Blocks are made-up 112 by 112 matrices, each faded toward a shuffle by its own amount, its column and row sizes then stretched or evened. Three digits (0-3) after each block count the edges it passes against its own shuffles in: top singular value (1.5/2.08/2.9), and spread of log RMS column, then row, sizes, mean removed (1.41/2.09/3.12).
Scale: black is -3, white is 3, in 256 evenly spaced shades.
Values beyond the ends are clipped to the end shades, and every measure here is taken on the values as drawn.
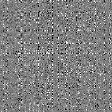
2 3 2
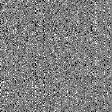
1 3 1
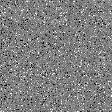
0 1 1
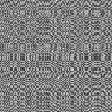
3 1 2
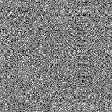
2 0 1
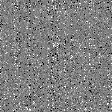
0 2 1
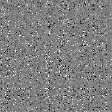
1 2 2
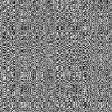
3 3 1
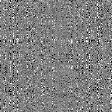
2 3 1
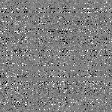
0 2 3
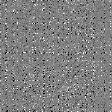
1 3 2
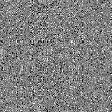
2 2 0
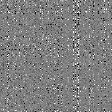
0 3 2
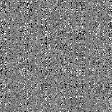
1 3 2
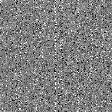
1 2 0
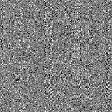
2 2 0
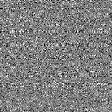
2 0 2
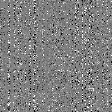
1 3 1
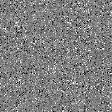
0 2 1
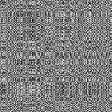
3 3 1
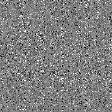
0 2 2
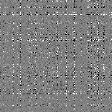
2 3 3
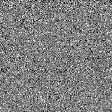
1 0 2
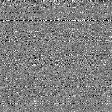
2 1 3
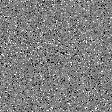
0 0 1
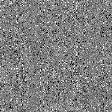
0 2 1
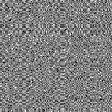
3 0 1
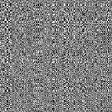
3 3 2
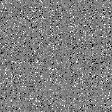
0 2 2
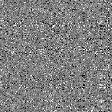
2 1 2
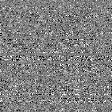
1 1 3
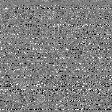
0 0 3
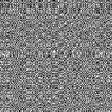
3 0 1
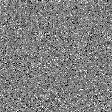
1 0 1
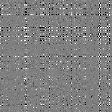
3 3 3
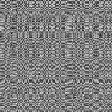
3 0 3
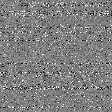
1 0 3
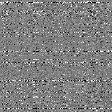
2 1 3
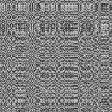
3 2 2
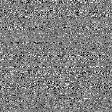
0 0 3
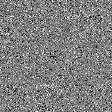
0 0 2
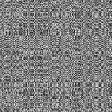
3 3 0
